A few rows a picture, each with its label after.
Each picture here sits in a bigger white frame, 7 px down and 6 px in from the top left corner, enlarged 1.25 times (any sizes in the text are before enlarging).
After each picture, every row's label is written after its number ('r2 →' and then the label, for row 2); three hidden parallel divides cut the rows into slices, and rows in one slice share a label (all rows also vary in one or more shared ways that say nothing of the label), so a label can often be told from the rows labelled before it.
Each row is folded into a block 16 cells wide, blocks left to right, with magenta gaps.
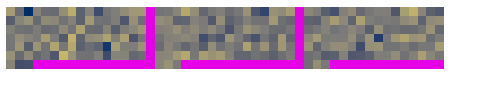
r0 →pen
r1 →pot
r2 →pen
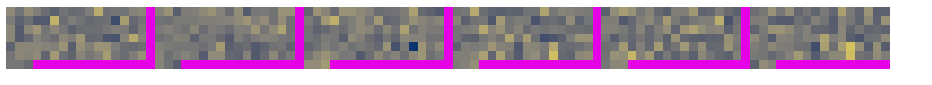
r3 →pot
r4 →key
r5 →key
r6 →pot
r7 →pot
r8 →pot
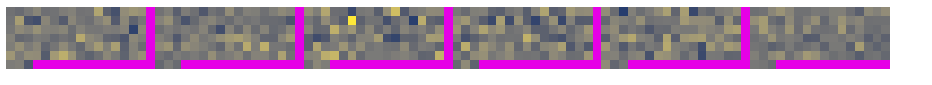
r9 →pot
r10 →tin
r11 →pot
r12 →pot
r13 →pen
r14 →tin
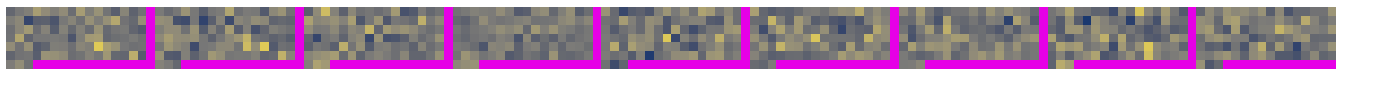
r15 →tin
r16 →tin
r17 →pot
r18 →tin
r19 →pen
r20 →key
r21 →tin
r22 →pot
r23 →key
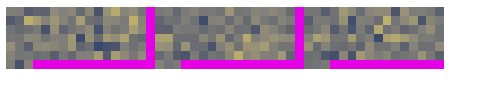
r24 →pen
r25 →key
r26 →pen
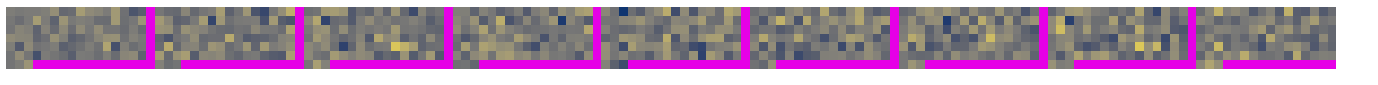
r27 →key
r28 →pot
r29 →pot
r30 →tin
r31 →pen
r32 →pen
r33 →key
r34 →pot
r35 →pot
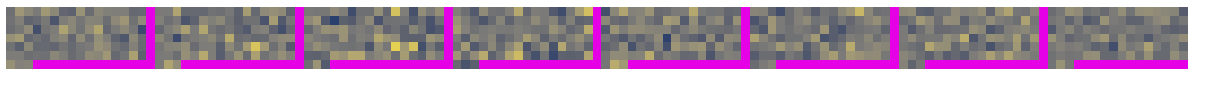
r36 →tin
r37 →pot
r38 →pot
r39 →tin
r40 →pot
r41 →key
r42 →pen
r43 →tin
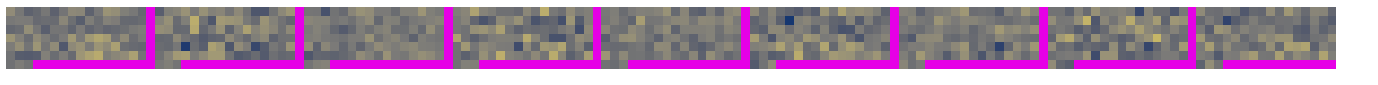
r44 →key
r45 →tin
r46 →key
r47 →pot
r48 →key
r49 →tin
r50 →key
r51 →pen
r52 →tin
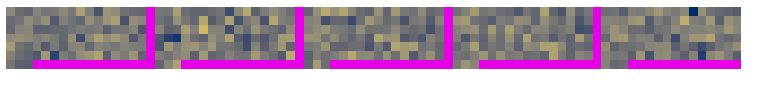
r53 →pen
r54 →pot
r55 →pot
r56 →pot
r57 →pen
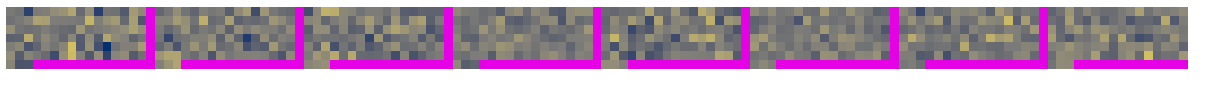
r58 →pen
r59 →tin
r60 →pot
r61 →tin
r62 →pen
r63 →key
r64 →pen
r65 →pot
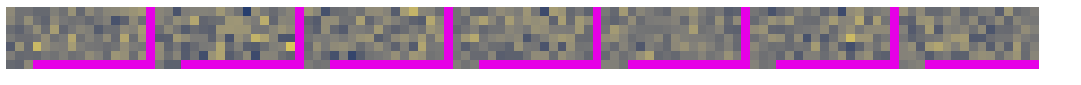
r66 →key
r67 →pen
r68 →pen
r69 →pen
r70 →tin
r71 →pen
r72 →key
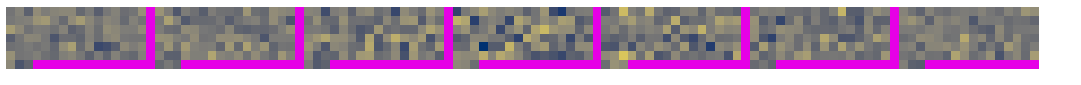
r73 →key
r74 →tin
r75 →pen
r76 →pot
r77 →tin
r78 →pot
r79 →key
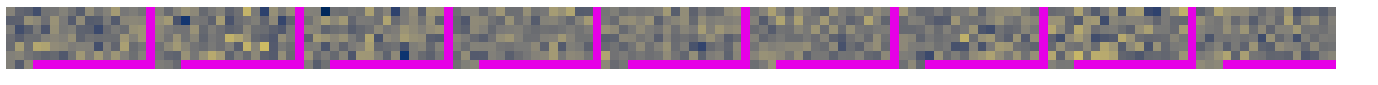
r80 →key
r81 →pot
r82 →pen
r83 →key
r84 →key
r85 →tin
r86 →key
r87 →pot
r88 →pot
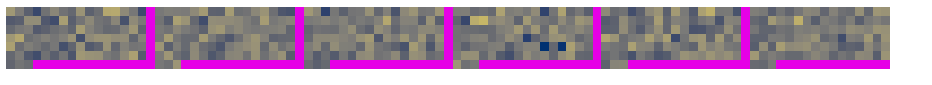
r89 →pen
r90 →key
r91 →pen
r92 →pen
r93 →pen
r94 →key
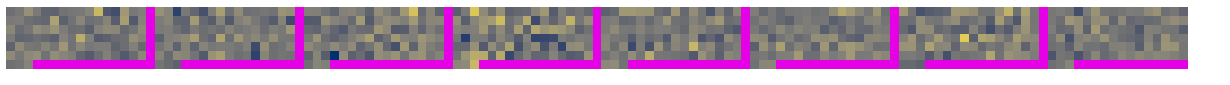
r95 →pot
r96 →key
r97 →pen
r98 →pot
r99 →pot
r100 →tin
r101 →pen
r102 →key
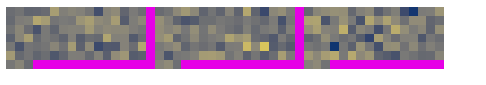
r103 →pen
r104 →pot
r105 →pot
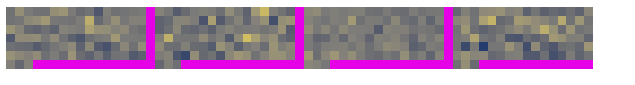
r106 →key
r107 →pen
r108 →tin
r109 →key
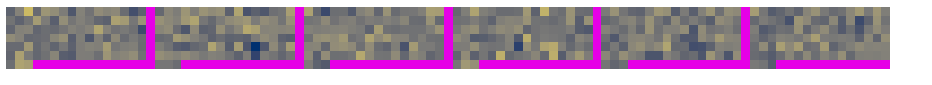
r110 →tin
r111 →key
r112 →key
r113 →pot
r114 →key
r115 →key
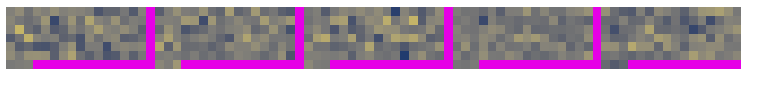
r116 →key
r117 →key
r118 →pen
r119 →tin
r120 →key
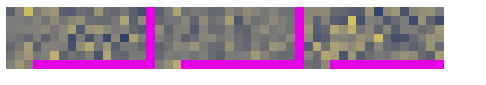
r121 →pot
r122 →tin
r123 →pot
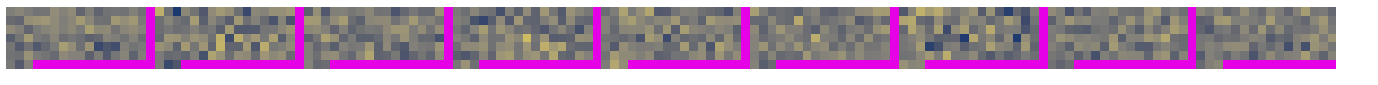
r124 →key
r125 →pen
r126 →key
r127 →pot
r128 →tin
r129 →key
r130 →pot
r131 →pen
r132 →key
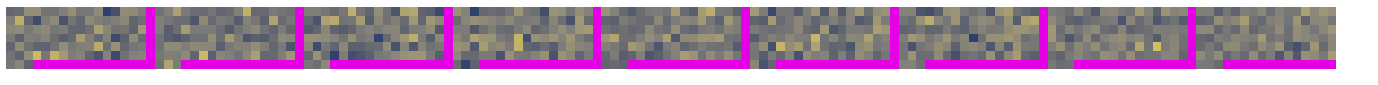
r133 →pot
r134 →pot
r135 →pen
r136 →pen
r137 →pen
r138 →pen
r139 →pen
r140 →tin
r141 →key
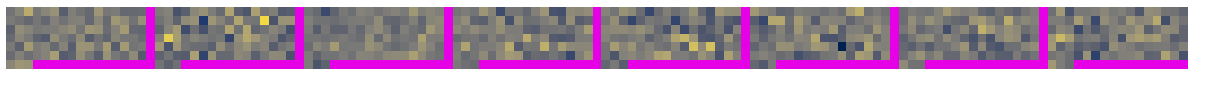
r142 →tin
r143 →pen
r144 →key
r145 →pot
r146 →pot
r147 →pen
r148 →key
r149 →pen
